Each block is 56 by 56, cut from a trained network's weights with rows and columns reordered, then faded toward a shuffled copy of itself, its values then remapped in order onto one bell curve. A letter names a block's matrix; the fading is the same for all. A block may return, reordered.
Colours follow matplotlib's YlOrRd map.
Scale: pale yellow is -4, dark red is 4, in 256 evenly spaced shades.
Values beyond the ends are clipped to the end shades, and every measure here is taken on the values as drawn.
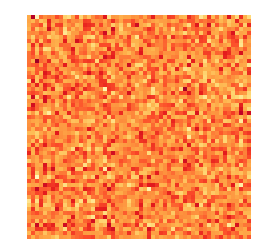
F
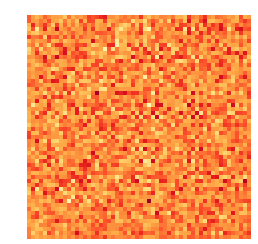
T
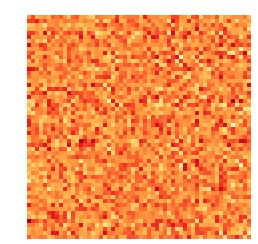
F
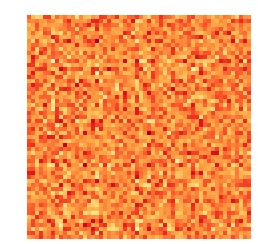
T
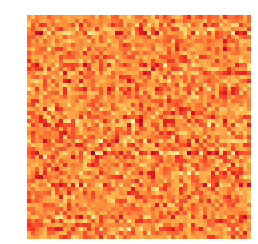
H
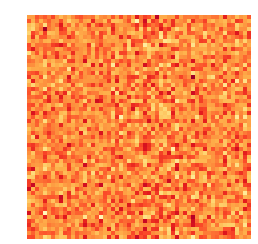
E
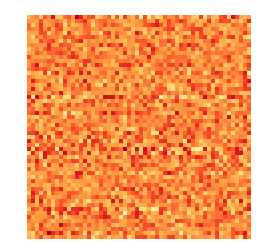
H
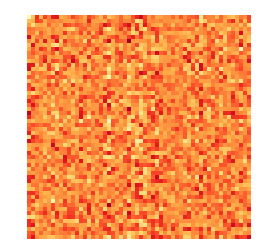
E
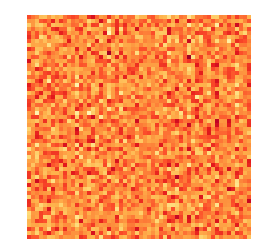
E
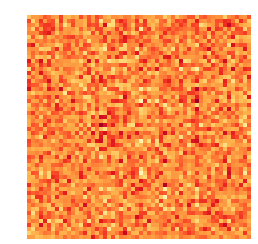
F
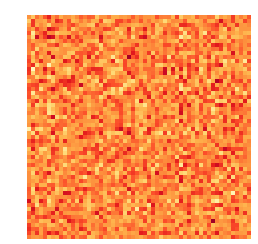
T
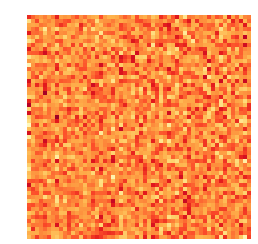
E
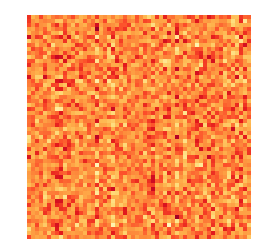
E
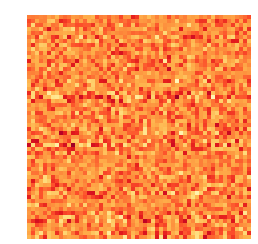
H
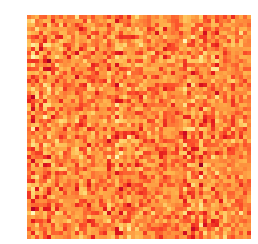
E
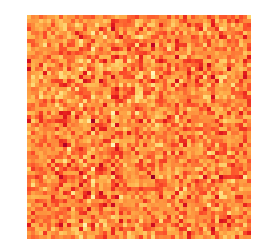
F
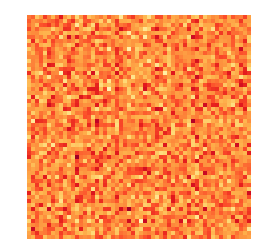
F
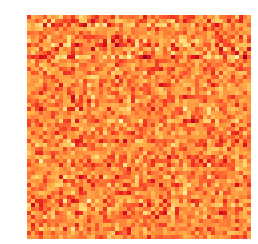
H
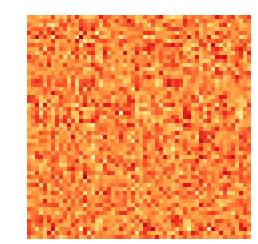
T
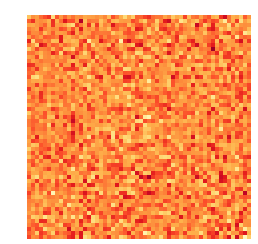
F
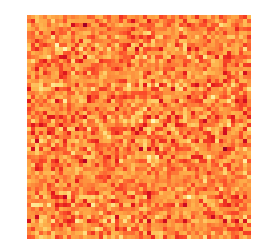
H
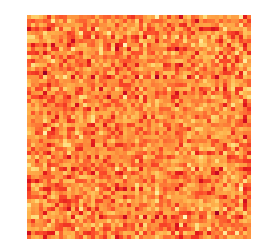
F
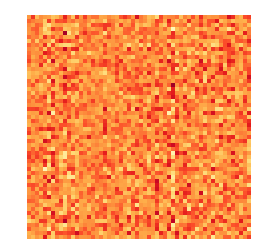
E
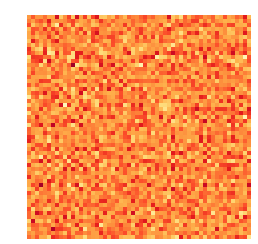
T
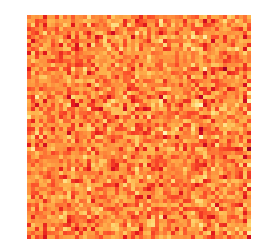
F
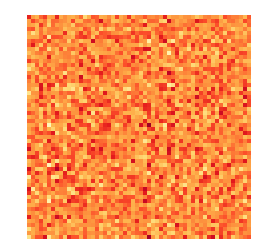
F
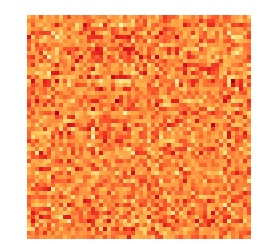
T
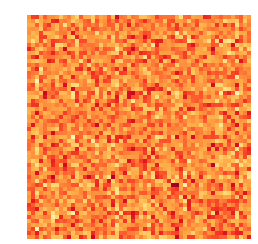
F
